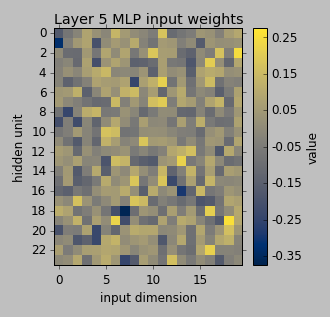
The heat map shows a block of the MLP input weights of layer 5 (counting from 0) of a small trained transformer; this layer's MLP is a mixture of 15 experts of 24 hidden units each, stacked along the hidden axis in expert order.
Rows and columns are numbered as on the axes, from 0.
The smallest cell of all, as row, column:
18, 7
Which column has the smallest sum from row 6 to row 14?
2
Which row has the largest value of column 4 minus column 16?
8
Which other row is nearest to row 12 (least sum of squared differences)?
14
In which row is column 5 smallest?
13
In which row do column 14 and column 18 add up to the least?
3
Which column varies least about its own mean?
19
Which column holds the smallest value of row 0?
0
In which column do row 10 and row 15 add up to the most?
5
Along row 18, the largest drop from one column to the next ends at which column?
17
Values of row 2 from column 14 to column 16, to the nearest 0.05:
-0.15 0 -0.05
